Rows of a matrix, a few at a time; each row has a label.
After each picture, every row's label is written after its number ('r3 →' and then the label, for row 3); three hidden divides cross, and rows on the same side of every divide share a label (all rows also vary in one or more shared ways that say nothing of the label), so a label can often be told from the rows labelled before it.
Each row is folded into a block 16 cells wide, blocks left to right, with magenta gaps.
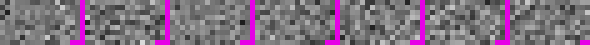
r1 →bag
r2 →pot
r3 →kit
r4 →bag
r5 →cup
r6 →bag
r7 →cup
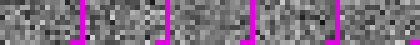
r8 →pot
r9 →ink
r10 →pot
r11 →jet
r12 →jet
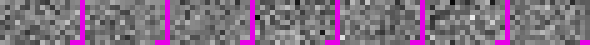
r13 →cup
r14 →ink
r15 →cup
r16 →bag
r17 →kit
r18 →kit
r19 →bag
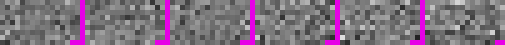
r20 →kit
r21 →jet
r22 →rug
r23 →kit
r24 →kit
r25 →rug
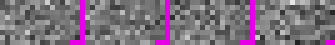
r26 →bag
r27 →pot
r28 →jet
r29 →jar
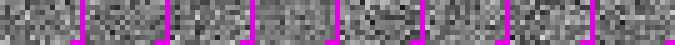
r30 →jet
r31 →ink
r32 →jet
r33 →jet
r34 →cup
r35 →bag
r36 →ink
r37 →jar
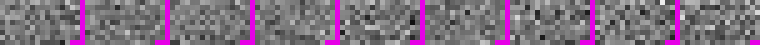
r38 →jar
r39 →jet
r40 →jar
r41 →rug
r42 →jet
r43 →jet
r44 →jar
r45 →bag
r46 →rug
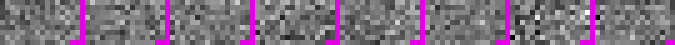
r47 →bag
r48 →rug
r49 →kit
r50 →cup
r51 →rug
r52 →ink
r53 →ink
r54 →bag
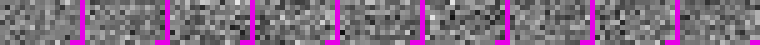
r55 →kit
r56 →pot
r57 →bag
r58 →rug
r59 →jet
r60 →pot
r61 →cup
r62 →jet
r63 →cup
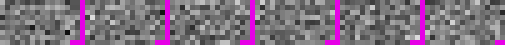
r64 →pot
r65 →jar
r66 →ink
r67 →kit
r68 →rug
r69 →kit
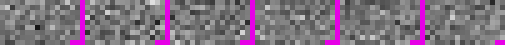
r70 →rug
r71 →cup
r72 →pot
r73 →kit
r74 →pot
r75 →rug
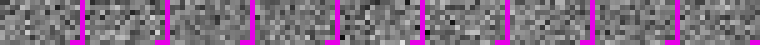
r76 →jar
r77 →pot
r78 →jet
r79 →cup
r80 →jet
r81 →ink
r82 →kit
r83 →pot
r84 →jet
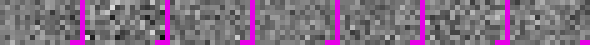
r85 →pot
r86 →rug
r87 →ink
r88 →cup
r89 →bag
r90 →ink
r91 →kit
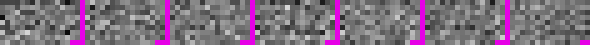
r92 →bag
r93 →pot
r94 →ink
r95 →kit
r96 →jar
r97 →rug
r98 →kit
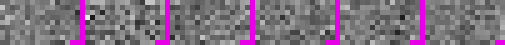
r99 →kit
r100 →kit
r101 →ink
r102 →cup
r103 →cup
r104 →rug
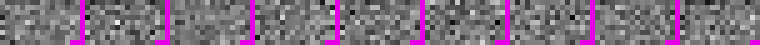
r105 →rug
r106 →bag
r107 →jar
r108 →ink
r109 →kit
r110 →jet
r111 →cup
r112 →pot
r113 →kit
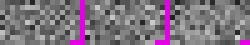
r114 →kit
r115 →bag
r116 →bag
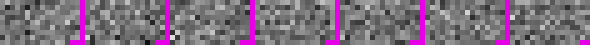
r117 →jet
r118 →rug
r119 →pot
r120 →cup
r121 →jar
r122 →rug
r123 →jar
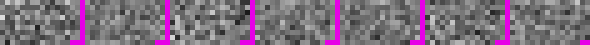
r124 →jar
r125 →cup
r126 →jet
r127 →rug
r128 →rug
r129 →cup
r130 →pot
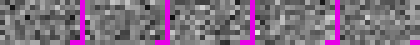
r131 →jet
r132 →cup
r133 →kit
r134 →rug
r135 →rug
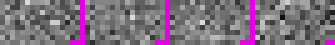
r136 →ink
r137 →kit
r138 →kit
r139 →kit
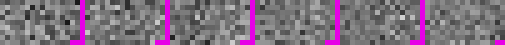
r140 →bag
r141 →jar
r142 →ink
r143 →pot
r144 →bag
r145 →jet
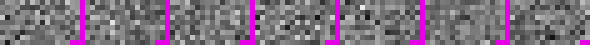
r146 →jar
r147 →jar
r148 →pot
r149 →cup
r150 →pot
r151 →jet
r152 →rug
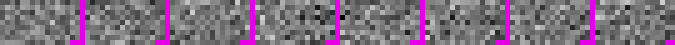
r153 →bag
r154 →pot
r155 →jar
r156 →cup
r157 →jet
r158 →kit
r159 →pot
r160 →bag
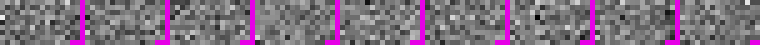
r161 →kit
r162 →jar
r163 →ink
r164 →kit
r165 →jar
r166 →jar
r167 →jet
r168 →pot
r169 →jar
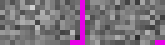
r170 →kit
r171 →bag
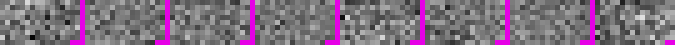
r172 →rug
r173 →bag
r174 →ink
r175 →jet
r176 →jet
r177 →cup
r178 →bag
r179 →jar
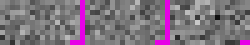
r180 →rug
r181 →cup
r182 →rug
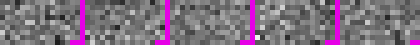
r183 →rug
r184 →jet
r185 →rug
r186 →jar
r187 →rug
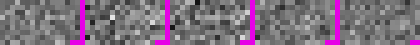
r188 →pot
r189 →ink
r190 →kit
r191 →ink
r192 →jet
